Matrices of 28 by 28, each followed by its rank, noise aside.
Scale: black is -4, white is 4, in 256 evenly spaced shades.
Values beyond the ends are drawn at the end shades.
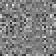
four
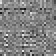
four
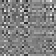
three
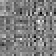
three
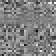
four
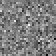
eight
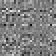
four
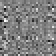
four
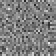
eight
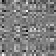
three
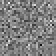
eight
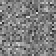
eight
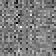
four
